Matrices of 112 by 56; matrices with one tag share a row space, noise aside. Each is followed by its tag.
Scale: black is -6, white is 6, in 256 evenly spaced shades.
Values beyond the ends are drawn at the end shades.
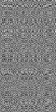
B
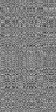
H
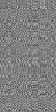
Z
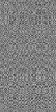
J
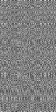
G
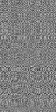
G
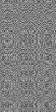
B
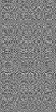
B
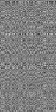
H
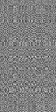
J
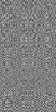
B
